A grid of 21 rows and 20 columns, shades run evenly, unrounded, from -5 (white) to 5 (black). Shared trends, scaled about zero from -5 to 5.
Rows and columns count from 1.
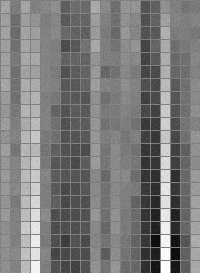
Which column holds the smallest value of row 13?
17
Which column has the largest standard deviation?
18
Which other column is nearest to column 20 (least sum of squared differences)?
12
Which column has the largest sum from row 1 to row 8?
15
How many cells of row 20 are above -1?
16
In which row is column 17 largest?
1
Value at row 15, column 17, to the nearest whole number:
-4
